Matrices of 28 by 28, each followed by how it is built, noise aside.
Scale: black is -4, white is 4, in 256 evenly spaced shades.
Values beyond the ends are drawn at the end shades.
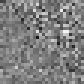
upper triangular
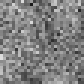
smooth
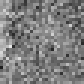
smooth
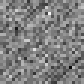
Hankel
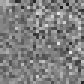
upper triangular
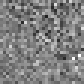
upper triangular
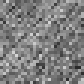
Hankel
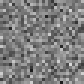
repeating rows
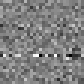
uneven rows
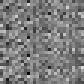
repeating rows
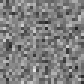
repeating rows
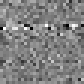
uneven rows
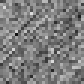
Hankel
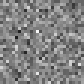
repeating rows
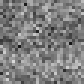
smooth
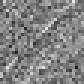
Hankel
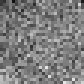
smooth
